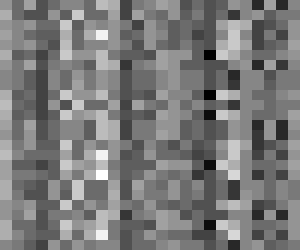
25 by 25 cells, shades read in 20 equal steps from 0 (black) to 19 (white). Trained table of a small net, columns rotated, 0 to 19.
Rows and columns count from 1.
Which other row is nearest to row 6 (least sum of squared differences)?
10
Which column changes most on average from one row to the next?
20
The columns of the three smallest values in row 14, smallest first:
24, 22, 11
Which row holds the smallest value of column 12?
3
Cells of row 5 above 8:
14
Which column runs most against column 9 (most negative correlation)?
17
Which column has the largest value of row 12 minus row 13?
19
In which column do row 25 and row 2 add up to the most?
7
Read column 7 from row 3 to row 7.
7 8 8 11 9
